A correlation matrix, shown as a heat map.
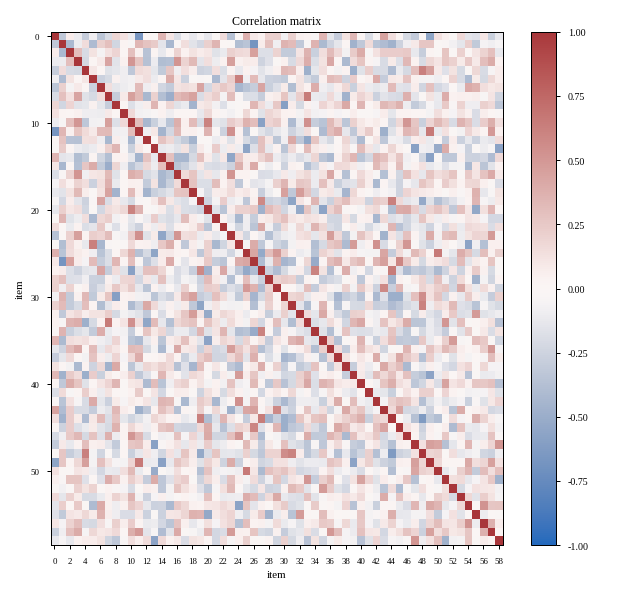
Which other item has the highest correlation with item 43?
29
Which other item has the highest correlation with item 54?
56
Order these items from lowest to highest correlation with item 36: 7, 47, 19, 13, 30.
19, 30, 13, 47, 7
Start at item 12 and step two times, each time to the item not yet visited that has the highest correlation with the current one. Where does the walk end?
48
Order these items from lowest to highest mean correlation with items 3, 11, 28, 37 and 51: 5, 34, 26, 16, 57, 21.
34, 21, 5, 26, 16, 57
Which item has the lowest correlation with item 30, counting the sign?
8
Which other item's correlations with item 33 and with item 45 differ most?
7
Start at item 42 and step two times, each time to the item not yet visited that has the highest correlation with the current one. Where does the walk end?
5
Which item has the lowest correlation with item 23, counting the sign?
14
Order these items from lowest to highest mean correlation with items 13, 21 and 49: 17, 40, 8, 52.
52, 8, 40, 17
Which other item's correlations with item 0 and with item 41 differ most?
11
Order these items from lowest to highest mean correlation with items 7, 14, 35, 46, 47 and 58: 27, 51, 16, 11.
27, 51, 11, 16
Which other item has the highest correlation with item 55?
32
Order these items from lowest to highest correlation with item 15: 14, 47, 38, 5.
47, 38, 14, 5
